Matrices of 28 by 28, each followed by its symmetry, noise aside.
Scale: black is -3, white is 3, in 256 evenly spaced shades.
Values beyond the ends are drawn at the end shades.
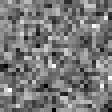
symmetric.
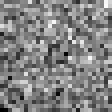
symmetric across the other diagonal.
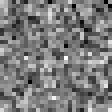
symmetric across the other diagonal.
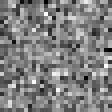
no symmetry.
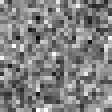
symmetric.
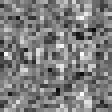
mirrored top to bottom.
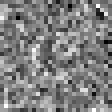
symmetric across the other diagonal.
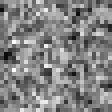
mirrored top to bottom.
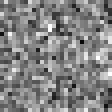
mirrored top to bottom.
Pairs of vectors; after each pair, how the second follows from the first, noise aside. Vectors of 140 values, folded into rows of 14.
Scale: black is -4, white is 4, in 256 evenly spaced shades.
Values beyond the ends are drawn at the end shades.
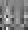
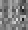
wrapped around, negated.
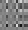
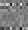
reversed, negated, partly zeroed.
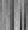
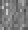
wrapped around, negated, partly zeroed.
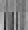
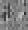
wrapped around, partly zeroed.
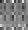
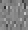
wrapped around, negated, partly zeroed.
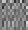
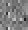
wrapped around, partly zeroed.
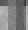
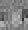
wrapped around, negated, partly zeroed.
